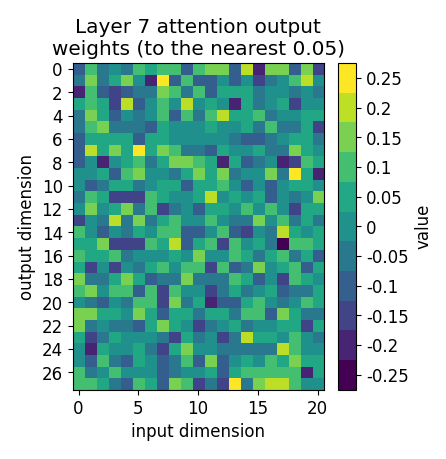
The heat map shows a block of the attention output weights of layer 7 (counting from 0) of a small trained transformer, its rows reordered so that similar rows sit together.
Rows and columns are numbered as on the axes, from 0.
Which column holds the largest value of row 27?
13
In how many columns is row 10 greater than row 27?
7
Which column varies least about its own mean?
6
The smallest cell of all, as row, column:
15, 17
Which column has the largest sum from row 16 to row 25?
0
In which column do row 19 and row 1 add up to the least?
11
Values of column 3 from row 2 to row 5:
-0.15 -0.15 -0.1 -0.05
